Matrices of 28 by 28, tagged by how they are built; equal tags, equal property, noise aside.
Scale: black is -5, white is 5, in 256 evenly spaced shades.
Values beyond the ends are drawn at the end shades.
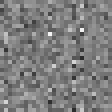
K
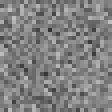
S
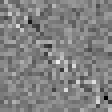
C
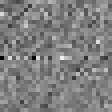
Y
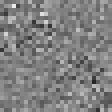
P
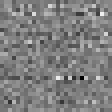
Y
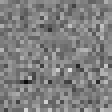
Y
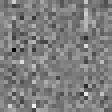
K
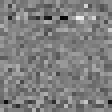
Y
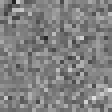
P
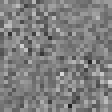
P
